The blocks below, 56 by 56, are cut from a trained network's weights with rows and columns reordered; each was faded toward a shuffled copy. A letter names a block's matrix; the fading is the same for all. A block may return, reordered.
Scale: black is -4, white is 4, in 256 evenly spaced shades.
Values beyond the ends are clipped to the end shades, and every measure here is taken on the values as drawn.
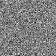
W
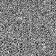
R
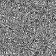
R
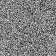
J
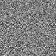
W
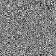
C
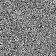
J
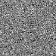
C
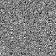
C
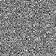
R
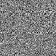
W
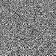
W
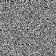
W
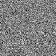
W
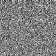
W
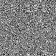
W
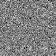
W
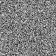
J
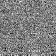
W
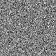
J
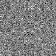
C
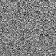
W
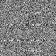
W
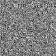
W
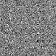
R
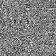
R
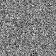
J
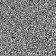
C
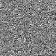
C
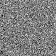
J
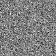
J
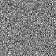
C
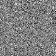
C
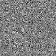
C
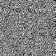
C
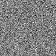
J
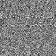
W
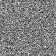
J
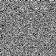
W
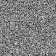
J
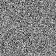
J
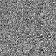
C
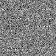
W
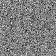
J
